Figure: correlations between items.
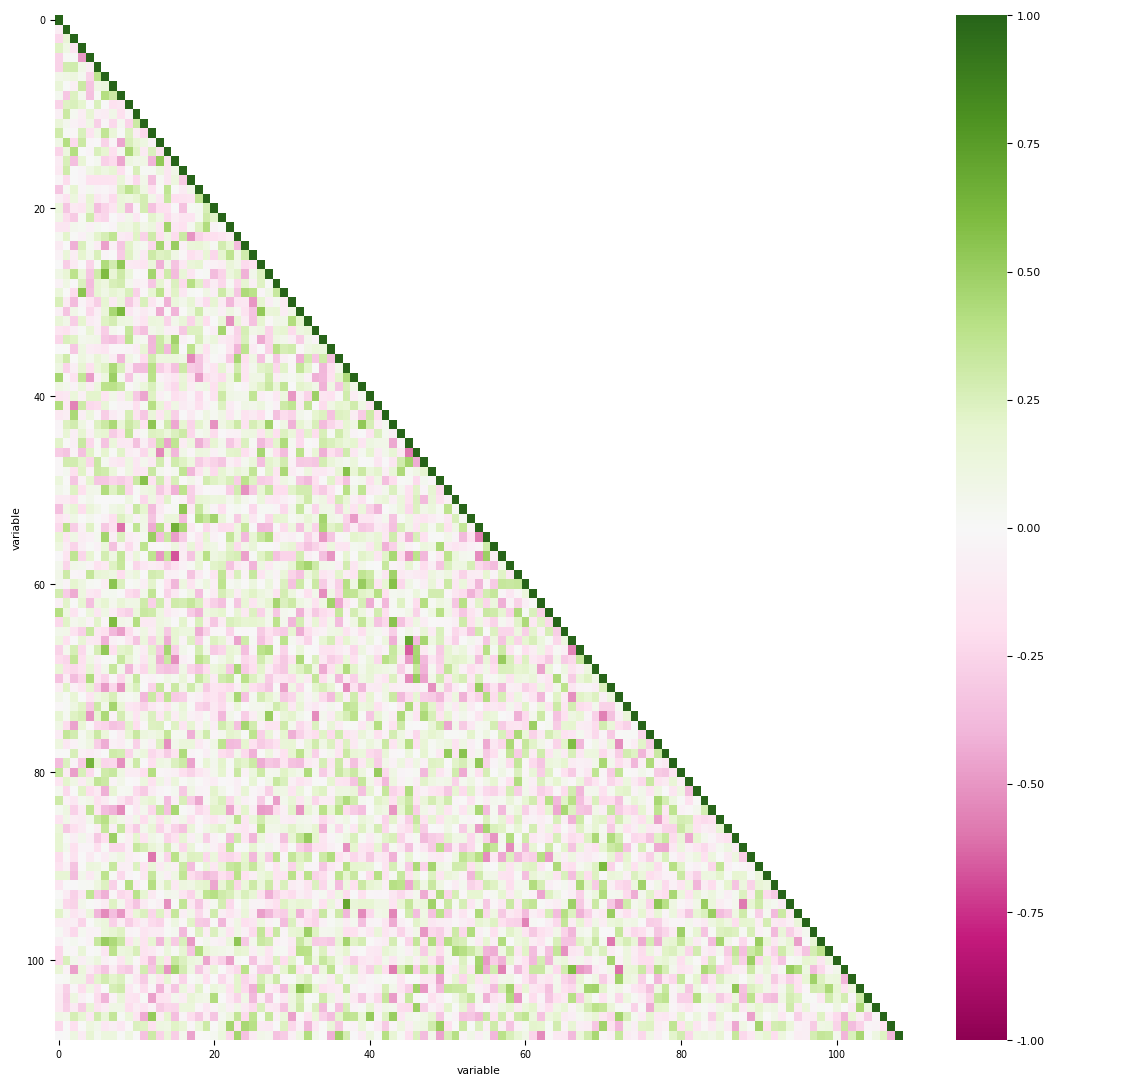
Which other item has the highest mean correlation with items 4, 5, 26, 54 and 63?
79
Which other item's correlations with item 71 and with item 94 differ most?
37
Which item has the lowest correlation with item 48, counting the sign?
71
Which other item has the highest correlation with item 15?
54
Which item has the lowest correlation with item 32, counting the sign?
22
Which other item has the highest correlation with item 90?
70
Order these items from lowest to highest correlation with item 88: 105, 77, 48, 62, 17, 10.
77, 48, 105, 62, 17, 10
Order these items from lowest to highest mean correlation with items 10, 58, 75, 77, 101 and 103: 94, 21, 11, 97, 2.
2, 97, 11, 21, 94
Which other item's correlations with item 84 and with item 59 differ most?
43
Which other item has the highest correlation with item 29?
3
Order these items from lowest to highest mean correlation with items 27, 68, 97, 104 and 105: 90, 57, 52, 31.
90, 52, 57, 31
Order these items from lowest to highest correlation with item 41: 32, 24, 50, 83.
50, 24, 83, 32
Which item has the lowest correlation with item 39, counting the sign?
95
